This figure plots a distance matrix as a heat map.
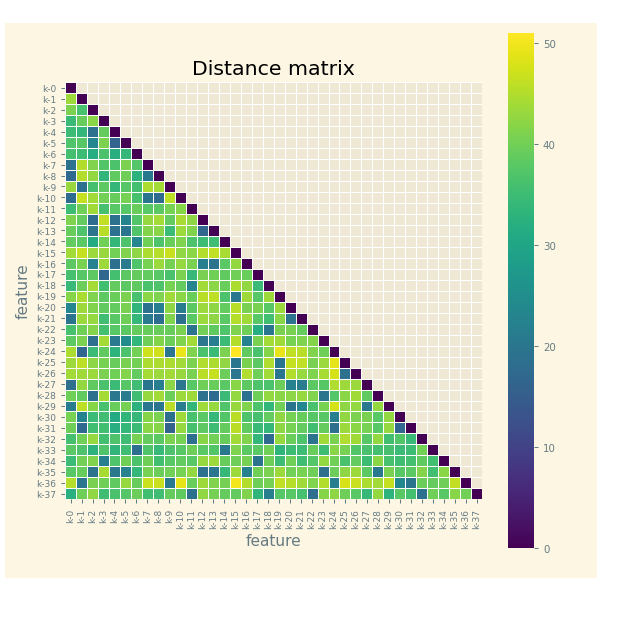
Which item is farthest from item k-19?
k-24
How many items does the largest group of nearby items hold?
9
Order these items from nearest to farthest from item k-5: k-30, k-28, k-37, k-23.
k-28, k-23, k-30, k-37
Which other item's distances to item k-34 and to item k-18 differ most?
k-32
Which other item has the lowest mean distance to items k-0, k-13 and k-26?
k-4
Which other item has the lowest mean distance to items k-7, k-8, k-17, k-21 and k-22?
k-0
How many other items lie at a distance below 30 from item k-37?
4
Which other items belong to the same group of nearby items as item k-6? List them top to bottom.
k-14, k-33
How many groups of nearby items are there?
7
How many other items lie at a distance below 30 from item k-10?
7
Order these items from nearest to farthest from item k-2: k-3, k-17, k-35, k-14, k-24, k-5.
k-35, k-5, k-14, k-24, k-17, k-3
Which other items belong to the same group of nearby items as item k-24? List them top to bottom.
k-1, k-9, k-30, k-31, k-36
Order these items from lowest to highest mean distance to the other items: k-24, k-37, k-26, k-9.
k-37, k-9, k-24, k-26
